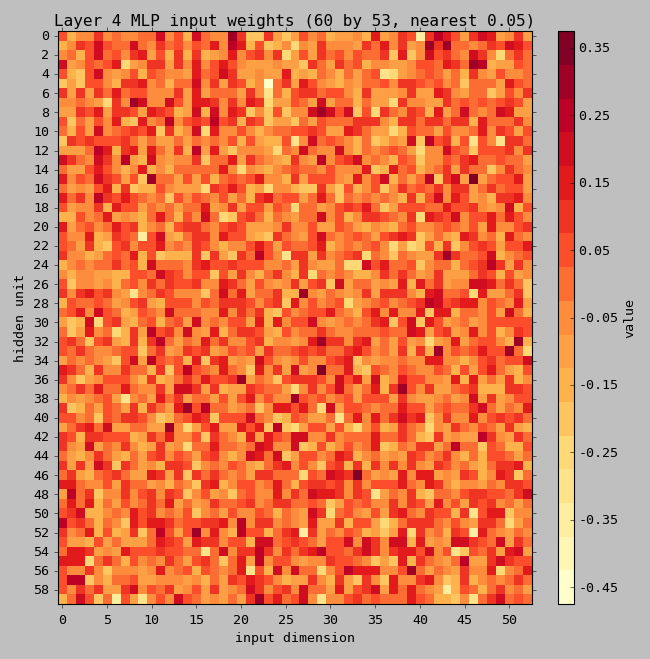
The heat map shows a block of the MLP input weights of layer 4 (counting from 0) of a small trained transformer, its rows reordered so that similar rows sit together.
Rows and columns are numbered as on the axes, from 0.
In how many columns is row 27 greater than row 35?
22
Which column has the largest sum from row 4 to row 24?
15
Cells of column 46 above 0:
26
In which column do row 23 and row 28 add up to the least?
25
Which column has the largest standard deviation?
46
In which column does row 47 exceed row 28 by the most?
0
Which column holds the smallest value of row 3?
7
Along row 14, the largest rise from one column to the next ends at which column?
37
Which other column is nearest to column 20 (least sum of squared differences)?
48
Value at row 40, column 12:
-0.15
